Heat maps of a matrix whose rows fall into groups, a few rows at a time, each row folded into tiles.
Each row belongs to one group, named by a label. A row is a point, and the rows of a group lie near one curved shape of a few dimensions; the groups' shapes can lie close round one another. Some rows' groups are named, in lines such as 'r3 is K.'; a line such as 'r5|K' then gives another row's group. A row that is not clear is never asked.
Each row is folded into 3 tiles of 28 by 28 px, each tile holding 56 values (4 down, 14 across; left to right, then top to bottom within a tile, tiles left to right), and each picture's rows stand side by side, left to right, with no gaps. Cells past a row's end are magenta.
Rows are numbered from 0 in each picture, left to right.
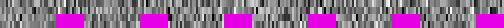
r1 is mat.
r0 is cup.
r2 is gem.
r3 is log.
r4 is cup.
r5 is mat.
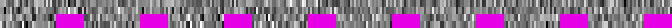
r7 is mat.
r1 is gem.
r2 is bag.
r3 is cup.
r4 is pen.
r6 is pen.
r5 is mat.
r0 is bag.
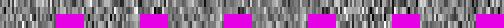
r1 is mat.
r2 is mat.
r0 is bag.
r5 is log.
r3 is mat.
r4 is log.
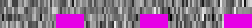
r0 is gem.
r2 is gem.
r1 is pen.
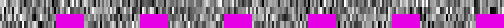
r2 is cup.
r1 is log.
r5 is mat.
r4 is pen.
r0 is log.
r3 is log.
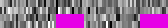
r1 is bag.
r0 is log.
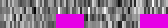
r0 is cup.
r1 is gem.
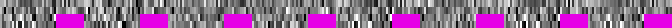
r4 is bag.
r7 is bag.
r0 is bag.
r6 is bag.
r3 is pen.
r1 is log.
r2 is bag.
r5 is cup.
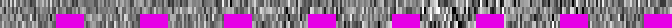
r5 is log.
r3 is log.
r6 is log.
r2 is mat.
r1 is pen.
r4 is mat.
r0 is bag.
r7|bag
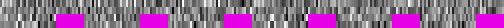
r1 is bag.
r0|bag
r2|bag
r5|mat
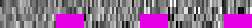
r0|mat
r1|mat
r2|mat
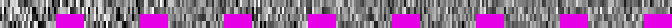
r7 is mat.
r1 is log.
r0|log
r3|mat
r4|log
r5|mat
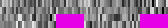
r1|log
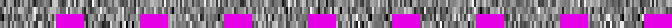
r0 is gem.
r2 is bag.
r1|pen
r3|cup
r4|bag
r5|cup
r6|gem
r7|bag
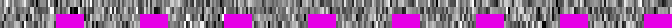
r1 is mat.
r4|cup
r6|log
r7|cup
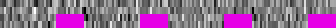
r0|gem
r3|gem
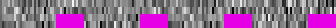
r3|cup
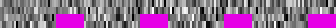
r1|log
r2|log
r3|bag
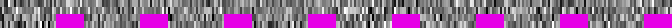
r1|cup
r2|gem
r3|pen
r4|log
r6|log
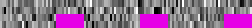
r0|bag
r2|bag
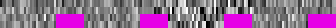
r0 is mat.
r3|pen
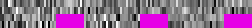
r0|pen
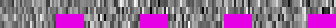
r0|pen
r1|cup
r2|cup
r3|mat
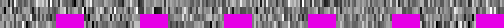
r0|bag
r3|bag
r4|mat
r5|pen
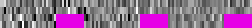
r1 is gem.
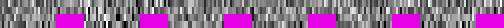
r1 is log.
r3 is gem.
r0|pen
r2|mat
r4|gem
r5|pen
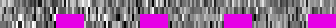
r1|log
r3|cup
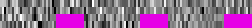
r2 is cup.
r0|log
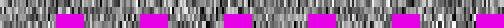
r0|log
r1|cup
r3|pen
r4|cup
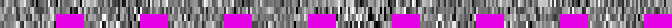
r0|mat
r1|bag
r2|cup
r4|log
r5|bag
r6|bag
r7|bag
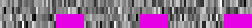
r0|bag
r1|pen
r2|cup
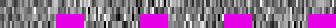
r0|gem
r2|bag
